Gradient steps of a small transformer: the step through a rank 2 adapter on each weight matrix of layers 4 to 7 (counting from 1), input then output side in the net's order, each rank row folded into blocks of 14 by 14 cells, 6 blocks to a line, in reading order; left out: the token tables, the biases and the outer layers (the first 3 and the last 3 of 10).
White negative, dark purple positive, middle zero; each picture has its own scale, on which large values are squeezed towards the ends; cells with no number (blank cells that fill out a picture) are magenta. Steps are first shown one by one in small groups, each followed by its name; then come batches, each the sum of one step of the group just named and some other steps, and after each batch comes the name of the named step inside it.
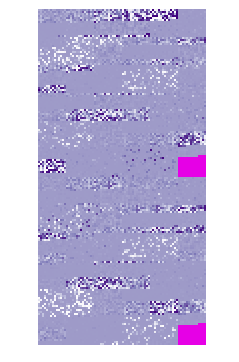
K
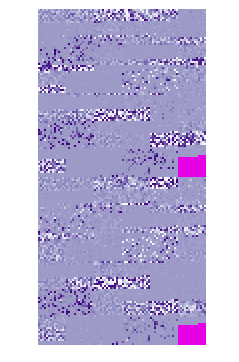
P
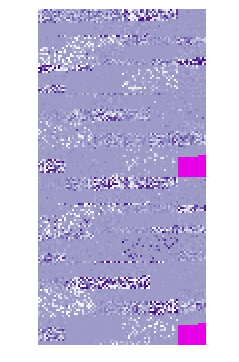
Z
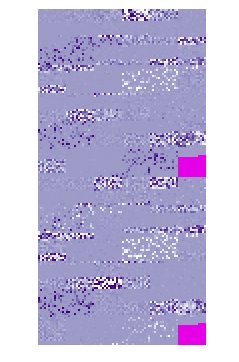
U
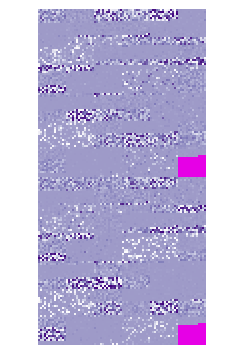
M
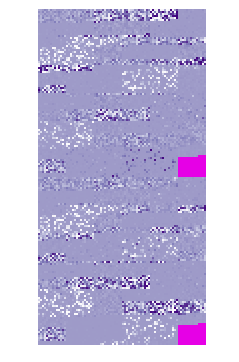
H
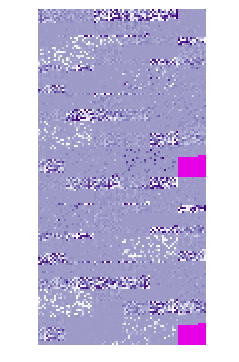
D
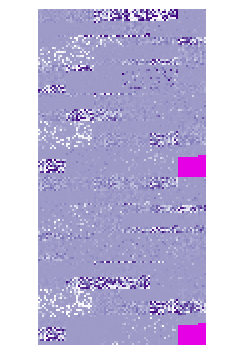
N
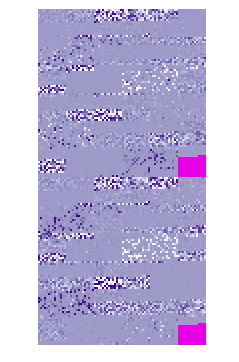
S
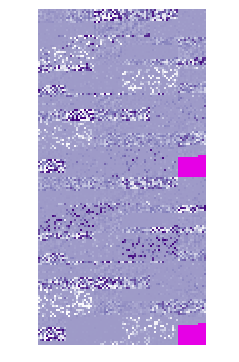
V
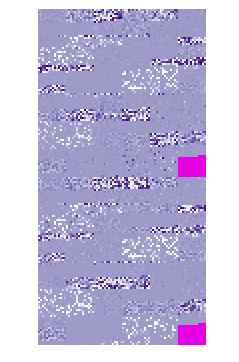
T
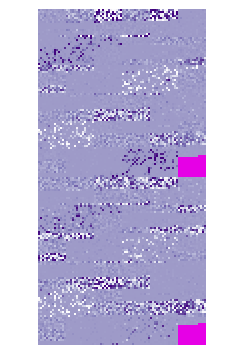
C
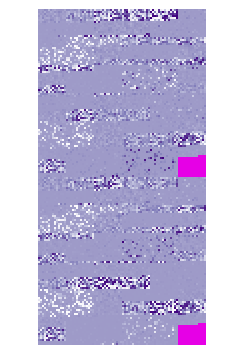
H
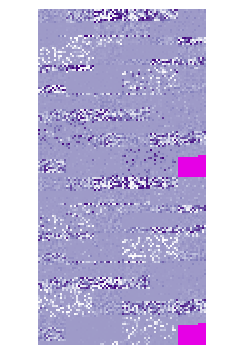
T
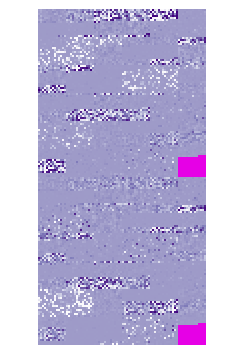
K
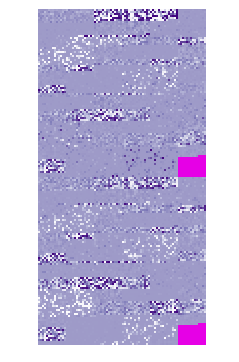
D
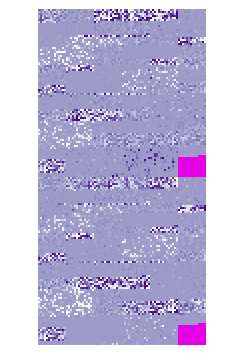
D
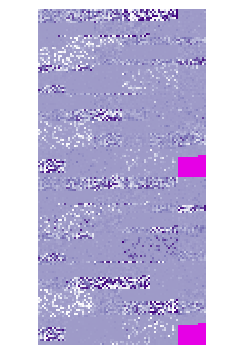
Z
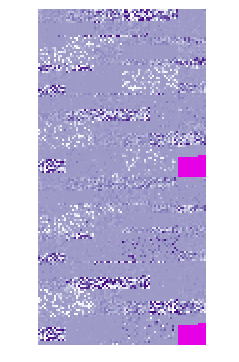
Z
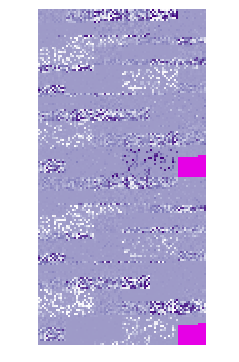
H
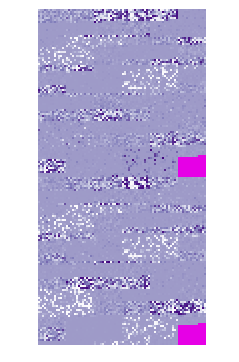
T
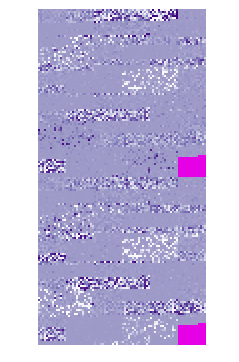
U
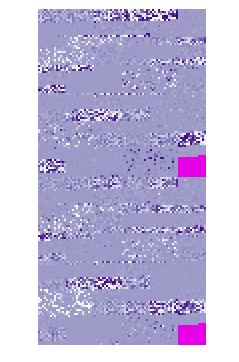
K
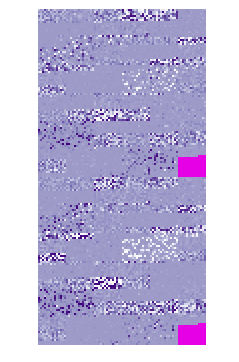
U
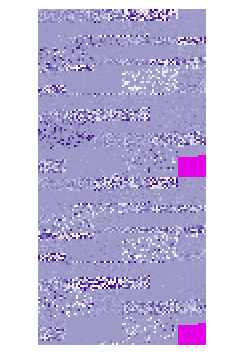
U
